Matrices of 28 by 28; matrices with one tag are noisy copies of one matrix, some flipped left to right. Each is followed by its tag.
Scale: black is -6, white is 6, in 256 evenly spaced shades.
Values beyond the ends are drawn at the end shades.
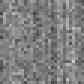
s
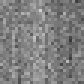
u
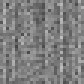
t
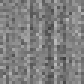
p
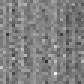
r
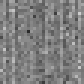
t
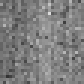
u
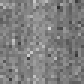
u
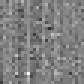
p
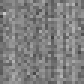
s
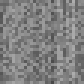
s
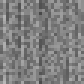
t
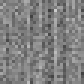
p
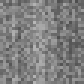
u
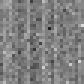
p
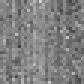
u
